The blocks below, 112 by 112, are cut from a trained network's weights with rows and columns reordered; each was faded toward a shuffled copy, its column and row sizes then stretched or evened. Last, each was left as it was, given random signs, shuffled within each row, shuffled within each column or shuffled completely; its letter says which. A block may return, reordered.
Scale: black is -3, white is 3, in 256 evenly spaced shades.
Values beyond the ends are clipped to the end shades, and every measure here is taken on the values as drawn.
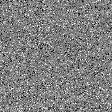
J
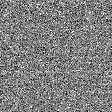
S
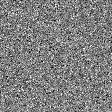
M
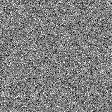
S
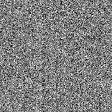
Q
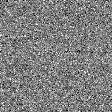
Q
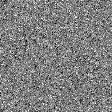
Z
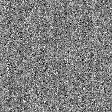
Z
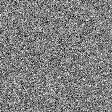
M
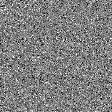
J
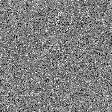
J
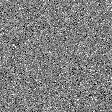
M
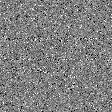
S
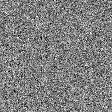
Z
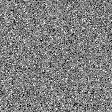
S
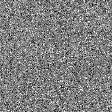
Q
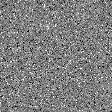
J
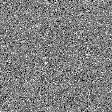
J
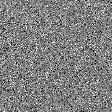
J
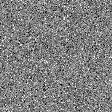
Z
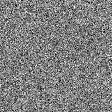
M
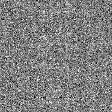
Q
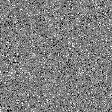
Q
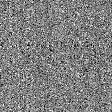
Q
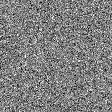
M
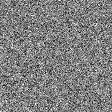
S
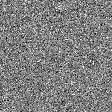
M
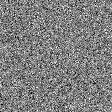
M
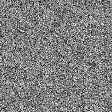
Q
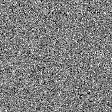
J
